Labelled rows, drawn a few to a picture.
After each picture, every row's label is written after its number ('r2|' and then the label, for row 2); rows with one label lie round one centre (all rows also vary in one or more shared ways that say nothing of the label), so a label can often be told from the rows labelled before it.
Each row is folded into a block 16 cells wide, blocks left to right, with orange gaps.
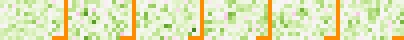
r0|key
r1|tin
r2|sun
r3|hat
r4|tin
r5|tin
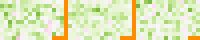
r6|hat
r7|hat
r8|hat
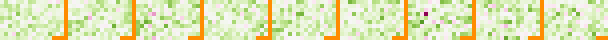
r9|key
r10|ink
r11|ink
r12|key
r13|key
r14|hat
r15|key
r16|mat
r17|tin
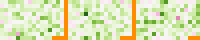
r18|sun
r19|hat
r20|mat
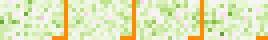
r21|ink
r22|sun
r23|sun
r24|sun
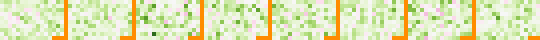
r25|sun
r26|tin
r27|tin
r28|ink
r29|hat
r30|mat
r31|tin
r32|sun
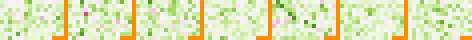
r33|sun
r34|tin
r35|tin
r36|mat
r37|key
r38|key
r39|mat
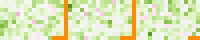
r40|tin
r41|tin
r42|hat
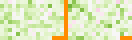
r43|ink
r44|key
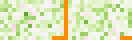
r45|mat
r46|mat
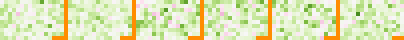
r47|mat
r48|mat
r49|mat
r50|hat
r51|sun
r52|tin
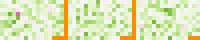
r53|key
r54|mat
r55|tin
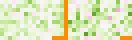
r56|ink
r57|mat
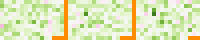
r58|key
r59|tin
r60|hat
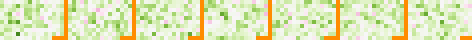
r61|tin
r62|sun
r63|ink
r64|sun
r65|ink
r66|hat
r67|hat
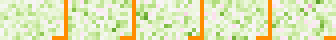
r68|hat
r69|ink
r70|mat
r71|ink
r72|mat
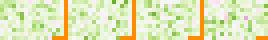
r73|sun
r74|ink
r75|hat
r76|tin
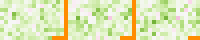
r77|tin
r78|sun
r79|tin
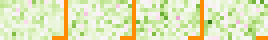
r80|key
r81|mat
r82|mat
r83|hat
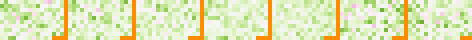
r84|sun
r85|hat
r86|ink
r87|tin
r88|ink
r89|mat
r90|ink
